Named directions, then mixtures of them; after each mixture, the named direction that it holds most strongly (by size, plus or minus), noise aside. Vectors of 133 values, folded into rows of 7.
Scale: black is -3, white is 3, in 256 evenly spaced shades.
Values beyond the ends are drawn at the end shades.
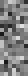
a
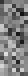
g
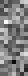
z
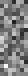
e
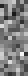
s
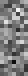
z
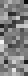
a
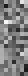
z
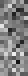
g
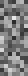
e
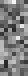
a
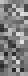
g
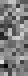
a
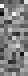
s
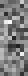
z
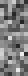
s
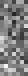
e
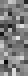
a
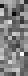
s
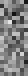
e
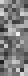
g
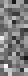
e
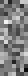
z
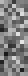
g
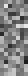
e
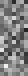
e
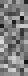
e
